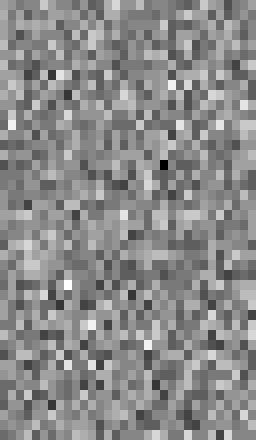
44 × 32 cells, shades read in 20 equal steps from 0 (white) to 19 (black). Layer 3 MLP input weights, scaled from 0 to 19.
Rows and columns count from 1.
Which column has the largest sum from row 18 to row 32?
17
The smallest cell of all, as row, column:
29, 9
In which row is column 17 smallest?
11
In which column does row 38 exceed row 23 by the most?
21
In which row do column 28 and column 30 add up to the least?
13
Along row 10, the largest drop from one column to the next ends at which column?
10
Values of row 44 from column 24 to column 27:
3 9 9 5
